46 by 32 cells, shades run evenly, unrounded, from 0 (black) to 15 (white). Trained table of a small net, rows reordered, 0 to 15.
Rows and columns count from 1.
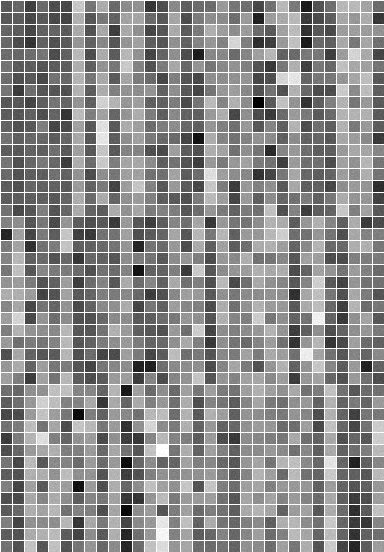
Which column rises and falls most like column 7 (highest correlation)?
29
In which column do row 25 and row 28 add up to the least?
25
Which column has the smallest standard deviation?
21
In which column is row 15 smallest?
22
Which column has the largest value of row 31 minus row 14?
24
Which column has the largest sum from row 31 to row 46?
28
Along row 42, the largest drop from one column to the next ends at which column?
11
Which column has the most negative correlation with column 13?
30
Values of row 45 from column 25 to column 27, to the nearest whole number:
11 10 6
